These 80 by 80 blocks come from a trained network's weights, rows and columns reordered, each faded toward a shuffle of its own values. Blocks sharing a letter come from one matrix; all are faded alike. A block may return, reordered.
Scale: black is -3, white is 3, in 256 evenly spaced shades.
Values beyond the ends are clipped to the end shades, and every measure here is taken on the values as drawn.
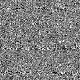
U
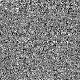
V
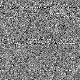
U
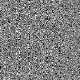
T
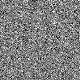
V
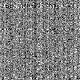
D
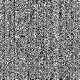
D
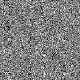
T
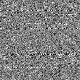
U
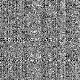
D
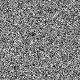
V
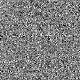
U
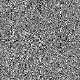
T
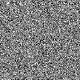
V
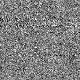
U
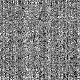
D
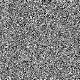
V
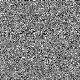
U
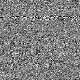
U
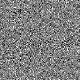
T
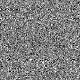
U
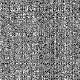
D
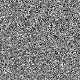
U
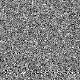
U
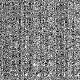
D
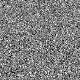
V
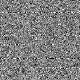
U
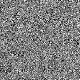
V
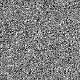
V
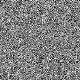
U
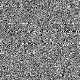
U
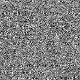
U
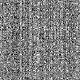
D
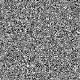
V
